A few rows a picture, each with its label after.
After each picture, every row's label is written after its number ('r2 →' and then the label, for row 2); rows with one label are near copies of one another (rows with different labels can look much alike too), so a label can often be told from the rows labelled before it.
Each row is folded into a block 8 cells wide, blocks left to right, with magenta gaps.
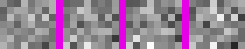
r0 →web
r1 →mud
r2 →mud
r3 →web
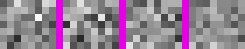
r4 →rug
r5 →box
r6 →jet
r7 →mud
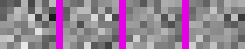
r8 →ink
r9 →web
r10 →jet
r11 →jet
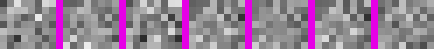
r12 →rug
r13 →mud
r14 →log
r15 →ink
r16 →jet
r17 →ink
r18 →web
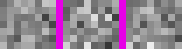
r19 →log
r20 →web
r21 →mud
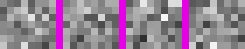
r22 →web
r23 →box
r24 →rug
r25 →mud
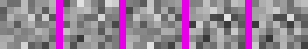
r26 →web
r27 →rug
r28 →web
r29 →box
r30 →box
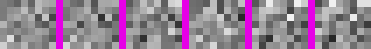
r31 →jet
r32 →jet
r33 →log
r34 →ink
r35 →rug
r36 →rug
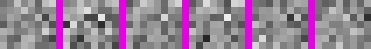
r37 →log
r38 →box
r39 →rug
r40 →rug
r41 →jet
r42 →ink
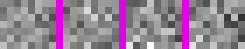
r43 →jet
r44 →web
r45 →mud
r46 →jet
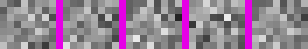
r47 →web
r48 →jet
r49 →ink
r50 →box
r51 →ink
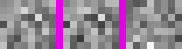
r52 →box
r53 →box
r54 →mud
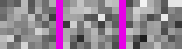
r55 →ink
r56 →box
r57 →rug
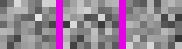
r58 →rug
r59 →box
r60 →jet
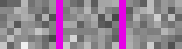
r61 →mud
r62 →jet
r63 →web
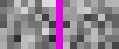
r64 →log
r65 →box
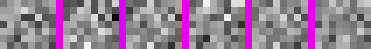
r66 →box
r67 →ink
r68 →web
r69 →rug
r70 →web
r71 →log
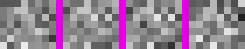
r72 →mud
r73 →web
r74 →web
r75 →ink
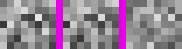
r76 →box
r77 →box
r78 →web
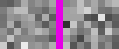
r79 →mud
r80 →box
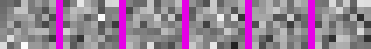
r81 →mud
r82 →rug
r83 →web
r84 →web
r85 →box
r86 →log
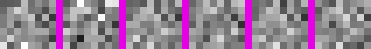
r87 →mud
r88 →rug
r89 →ink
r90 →log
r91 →ink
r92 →web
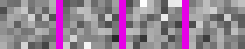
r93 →web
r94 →mud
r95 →rug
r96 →box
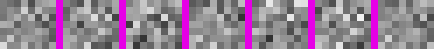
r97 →jet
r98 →web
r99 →box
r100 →ink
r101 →rug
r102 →web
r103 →jet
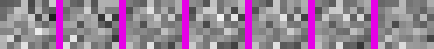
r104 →ink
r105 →jet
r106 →web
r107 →web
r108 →web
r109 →web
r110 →mud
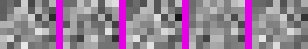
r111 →ink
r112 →log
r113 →ink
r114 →log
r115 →ink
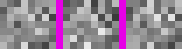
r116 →web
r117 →ink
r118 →web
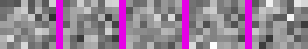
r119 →ink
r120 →log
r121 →web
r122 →mud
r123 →rug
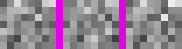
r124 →rug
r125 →log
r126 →rug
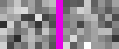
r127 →box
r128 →mud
